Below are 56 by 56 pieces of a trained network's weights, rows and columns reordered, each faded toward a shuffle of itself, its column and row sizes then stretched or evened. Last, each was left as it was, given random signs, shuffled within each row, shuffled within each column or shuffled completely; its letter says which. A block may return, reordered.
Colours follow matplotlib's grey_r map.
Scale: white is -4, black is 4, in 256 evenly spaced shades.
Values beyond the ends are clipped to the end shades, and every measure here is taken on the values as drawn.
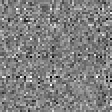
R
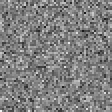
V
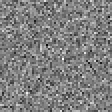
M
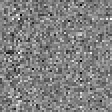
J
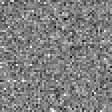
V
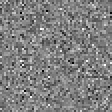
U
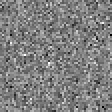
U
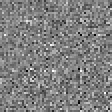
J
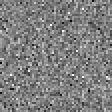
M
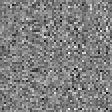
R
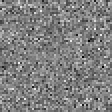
V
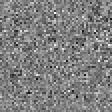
J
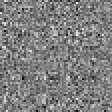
R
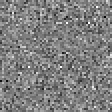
V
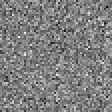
U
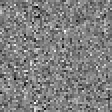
U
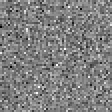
M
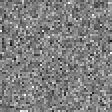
M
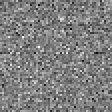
V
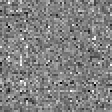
J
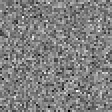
M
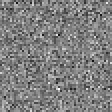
V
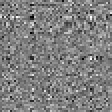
R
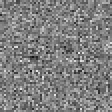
J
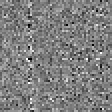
J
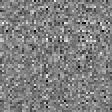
R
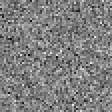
M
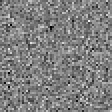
U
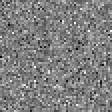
M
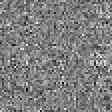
R
